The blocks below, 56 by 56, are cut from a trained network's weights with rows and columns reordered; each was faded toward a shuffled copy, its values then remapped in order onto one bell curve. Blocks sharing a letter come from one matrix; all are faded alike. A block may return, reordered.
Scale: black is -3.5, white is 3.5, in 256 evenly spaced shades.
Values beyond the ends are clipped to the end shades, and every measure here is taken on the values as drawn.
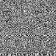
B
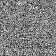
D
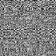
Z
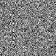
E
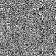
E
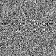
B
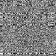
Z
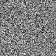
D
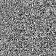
D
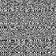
Z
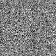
D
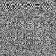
B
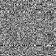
B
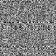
B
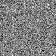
D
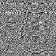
Z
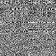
Z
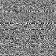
Z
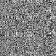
E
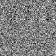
B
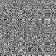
Z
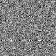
B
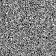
D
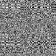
Z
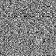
B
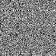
B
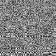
B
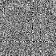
E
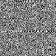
E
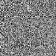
E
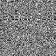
B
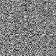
E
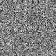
D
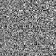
E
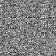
B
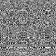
Z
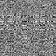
Z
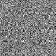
E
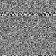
Z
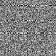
B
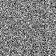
D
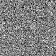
D
